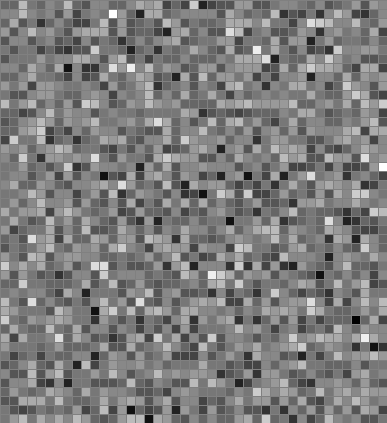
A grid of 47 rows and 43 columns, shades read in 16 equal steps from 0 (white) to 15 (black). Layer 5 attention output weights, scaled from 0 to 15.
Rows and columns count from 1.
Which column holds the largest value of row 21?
21
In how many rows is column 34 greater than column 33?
20
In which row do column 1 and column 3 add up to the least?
30
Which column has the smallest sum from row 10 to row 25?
5
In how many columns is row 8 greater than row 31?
16
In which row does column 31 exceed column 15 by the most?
8
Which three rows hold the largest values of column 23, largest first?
22, 1, 13
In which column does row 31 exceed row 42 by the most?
7
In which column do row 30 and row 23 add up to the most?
33
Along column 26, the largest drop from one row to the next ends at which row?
26
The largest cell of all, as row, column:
36, 40
